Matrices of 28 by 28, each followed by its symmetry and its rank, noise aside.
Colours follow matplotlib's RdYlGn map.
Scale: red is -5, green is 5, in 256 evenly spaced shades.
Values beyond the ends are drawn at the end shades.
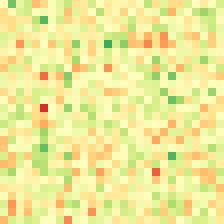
antisymmetric, rank four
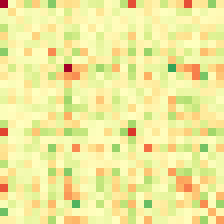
symmetric, rank three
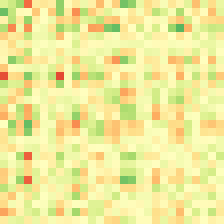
no symmetry, rank three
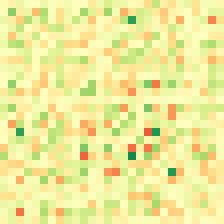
symmetric, rank five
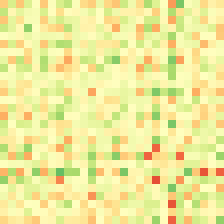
symmetric, rank four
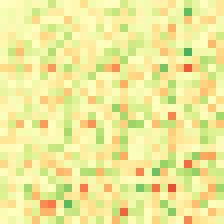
no symmetry, rank five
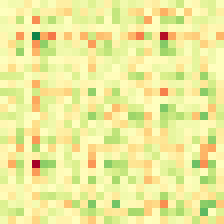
symmetric, rank three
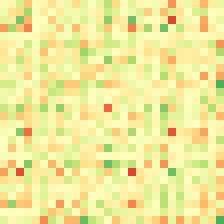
symmetric, rank four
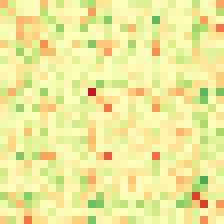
symmetric, rank four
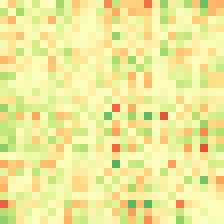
antisymmetric, rank four
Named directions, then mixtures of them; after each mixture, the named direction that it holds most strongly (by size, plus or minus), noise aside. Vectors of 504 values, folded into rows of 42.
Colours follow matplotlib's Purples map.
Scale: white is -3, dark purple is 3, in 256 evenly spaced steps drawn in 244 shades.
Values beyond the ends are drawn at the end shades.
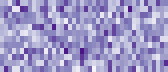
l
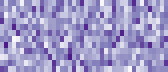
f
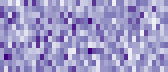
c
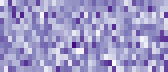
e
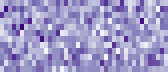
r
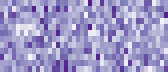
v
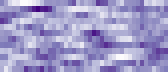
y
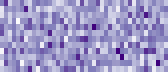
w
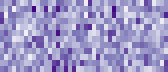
v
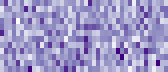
w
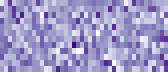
e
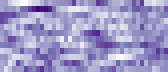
y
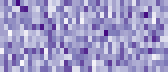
l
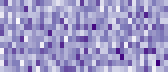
w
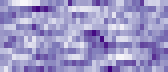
y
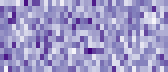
c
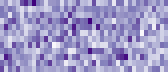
c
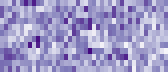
c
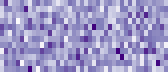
w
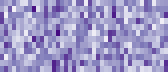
v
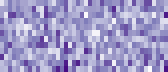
v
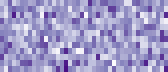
e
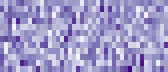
w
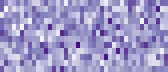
r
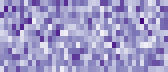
r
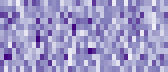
c
